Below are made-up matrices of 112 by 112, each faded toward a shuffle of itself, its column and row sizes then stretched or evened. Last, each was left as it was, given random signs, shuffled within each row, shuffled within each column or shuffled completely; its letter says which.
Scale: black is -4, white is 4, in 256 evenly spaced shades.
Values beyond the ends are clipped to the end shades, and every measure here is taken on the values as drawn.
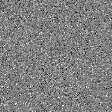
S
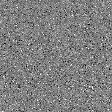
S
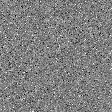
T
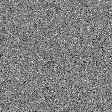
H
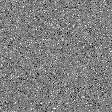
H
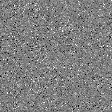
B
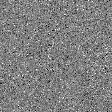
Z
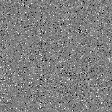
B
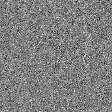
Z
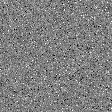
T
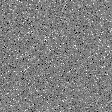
T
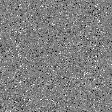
S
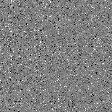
B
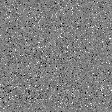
S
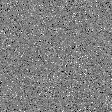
H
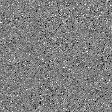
S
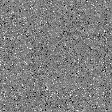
S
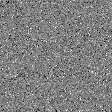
H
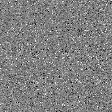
S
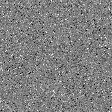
T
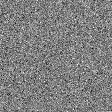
T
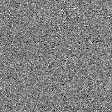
B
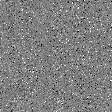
Z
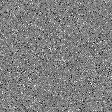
T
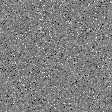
T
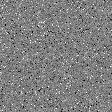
T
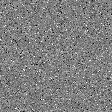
T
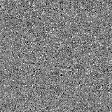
B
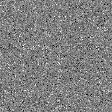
S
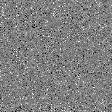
B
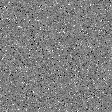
T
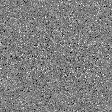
H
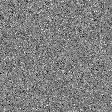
T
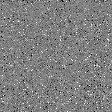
S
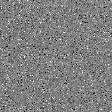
B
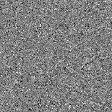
B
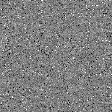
B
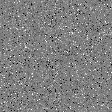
Z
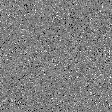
S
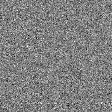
S
